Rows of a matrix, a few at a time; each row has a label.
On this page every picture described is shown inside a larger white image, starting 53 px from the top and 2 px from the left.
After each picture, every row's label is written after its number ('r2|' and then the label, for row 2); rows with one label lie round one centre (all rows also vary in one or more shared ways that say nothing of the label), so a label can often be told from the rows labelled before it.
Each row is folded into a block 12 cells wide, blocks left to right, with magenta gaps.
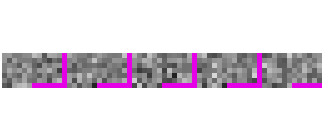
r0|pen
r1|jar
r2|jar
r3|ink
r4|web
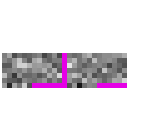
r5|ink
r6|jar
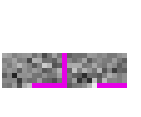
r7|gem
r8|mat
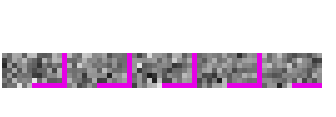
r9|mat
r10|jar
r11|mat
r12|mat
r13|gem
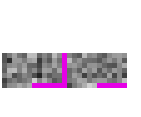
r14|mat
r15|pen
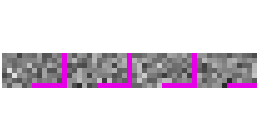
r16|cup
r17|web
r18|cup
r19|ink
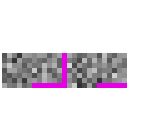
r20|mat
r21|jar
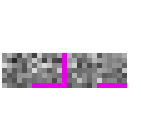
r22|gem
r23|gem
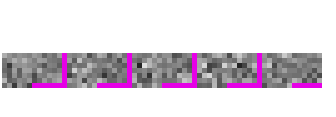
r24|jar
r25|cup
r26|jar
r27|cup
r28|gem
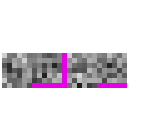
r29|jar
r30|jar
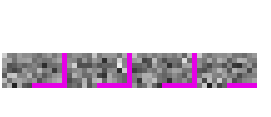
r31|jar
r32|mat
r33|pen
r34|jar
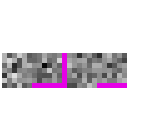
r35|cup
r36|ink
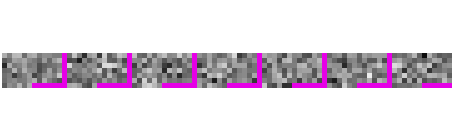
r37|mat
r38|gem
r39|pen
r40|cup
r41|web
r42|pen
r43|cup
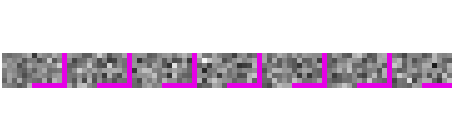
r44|web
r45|pen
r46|pen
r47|ink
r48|pen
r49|mat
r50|ink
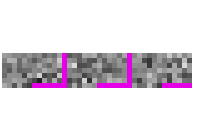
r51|web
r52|mat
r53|pen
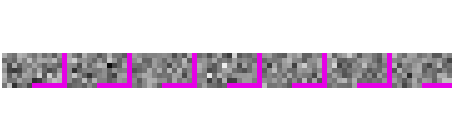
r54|jar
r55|ink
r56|pen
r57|cup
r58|web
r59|gem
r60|jar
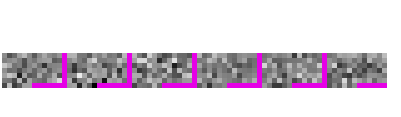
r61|jar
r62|jar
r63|ink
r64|jar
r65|web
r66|mat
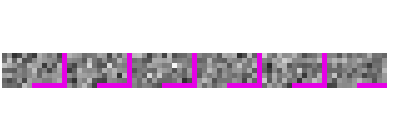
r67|ink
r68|pen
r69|gem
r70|web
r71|jar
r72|ink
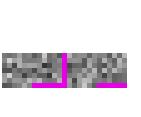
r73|ink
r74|pen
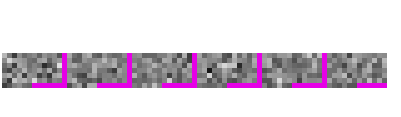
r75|ink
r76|gem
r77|ink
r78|cup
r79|pen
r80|web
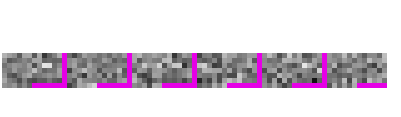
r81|gem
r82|pen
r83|gem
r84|mat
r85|gem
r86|mat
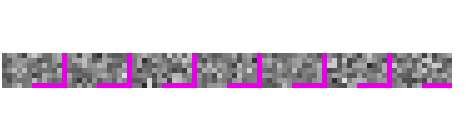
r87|mat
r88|ink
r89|mat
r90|pen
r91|ink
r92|ink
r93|gem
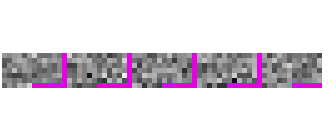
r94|mat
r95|web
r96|jar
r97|web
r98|cup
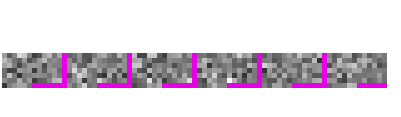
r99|pen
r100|cup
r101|pen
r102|ink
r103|pen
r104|cup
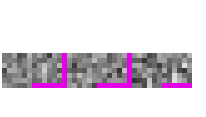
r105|web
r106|jar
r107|mat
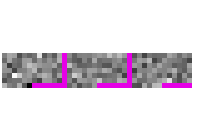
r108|cup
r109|jar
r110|ink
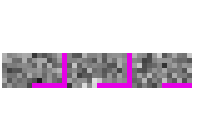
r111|gem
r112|mat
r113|gem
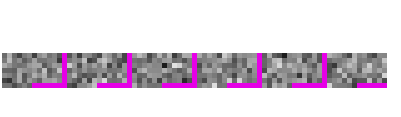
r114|ink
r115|ink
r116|gem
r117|mat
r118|ink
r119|web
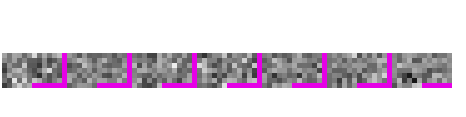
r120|pen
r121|ink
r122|web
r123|web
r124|ink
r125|mat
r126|mat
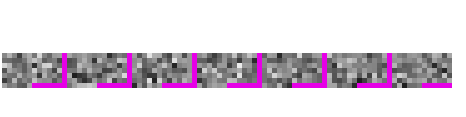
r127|gem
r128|mat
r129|mat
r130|pen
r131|cup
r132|jar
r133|jar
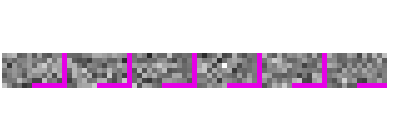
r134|web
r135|pen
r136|cup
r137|cup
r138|ink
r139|pen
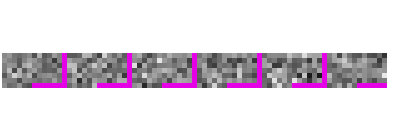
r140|cup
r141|cup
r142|jar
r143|pen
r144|pen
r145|ink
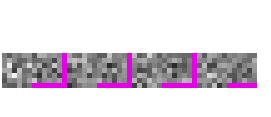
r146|cup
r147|ink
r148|jar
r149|cup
